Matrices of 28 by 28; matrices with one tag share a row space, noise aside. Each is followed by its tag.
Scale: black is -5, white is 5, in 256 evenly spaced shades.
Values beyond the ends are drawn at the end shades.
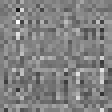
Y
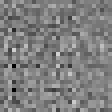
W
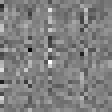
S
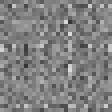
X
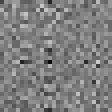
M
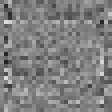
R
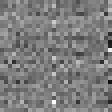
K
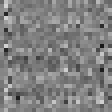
R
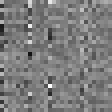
S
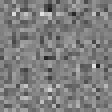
M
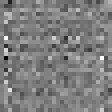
R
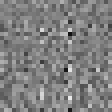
X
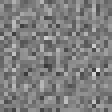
M
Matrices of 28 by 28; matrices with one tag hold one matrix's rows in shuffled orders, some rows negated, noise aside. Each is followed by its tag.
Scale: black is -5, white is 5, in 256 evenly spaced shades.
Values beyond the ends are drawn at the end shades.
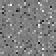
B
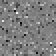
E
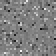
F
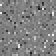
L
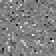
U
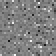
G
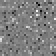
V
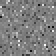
L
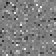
E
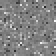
F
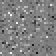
U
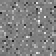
V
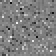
U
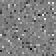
L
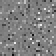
G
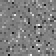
G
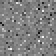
B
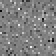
L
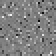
B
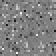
E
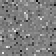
E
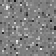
E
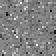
E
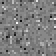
E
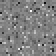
L
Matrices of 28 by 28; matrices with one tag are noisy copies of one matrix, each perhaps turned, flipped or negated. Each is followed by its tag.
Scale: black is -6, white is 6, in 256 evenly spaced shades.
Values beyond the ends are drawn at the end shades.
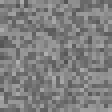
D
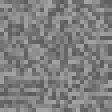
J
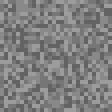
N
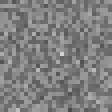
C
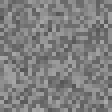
N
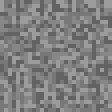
J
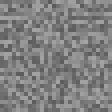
J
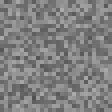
C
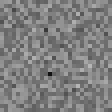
N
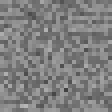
J
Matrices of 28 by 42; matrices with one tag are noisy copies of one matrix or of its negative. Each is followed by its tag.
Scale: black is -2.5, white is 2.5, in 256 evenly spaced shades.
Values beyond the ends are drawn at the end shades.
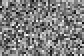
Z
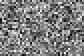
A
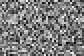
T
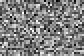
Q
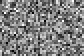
Z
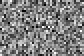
Z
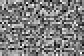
Q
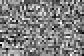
Q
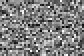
Q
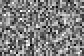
Z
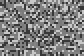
Q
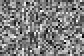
Z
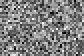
A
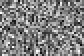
Z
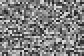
Q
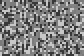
Z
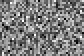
Z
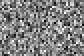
Z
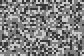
A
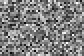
A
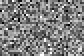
A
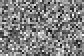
A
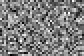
T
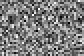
T
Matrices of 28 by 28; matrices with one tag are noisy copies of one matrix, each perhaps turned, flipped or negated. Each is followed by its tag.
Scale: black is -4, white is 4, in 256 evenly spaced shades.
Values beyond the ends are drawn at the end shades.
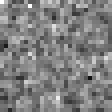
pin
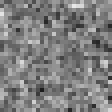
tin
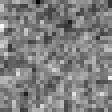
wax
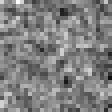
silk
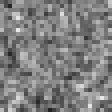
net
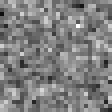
tin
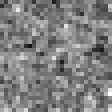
silk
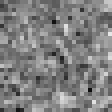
silk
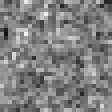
tin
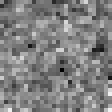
silk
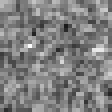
silk
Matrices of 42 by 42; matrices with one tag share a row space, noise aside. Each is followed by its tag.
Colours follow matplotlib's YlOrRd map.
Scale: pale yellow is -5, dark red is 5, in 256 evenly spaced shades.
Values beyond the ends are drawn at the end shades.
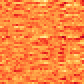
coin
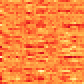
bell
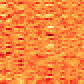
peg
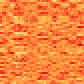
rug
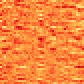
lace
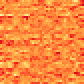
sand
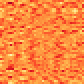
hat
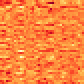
peg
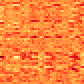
sand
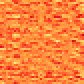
sand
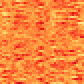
lace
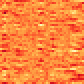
lace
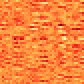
coin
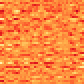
sand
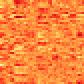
rug
